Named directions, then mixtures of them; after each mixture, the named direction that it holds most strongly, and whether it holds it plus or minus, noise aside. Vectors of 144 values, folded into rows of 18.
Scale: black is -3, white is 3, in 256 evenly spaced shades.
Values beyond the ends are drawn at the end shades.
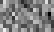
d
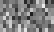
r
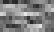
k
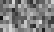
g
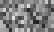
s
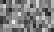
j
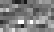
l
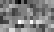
l, plus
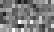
l, plus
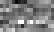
l, plus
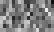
r, plus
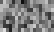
d, plus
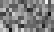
s, plus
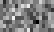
s, plus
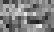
k, plus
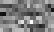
k, minus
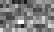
l, plus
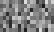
r, minus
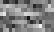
k, plus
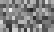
s, plus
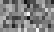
r, plus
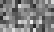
g, plus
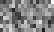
g, plus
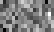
d, minus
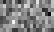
j, plus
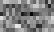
k, minus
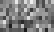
r, minus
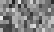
g, minus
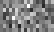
r, minus
